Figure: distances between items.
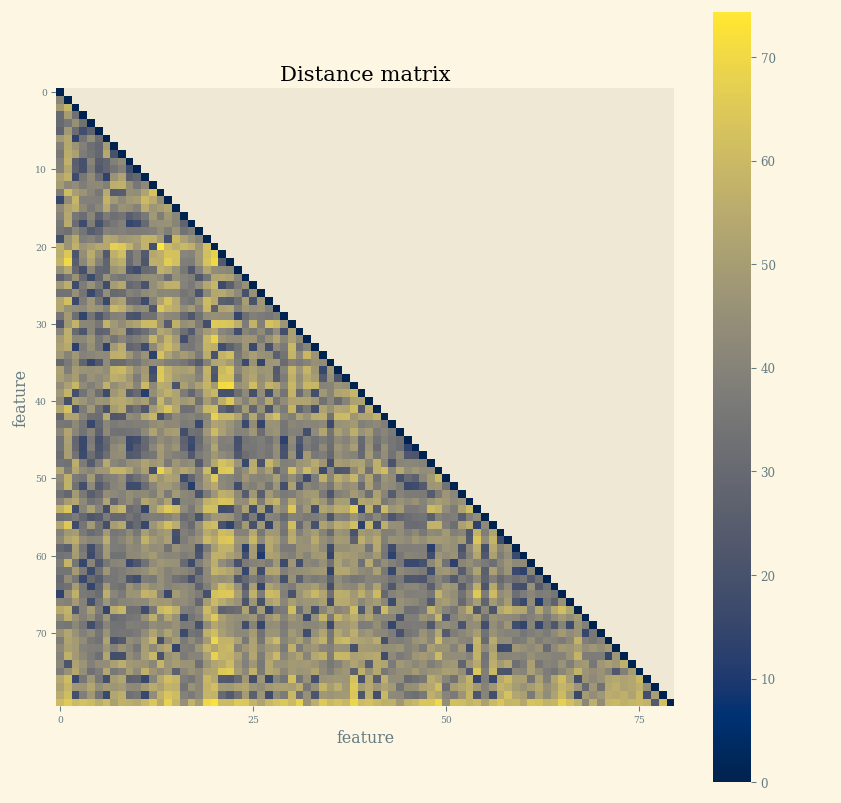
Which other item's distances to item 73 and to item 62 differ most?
66
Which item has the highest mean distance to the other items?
79
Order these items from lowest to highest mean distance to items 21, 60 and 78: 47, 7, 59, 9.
9, 47, 59, 7
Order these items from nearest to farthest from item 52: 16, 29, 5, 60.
60, 5, 29, 16
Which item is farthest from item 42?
20
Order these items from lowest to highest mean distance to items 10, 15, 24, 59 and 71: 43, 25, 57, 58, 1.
43, 57, 58, 1, 25
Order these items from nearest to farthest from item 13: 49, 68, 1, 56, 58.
68, 58, 56, 1, 49
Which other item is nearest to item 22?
56
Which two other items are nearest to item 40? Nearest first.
1, 74
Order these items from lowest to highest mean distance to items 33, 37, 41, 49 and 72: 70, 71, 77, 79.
70, 77, 71, 79
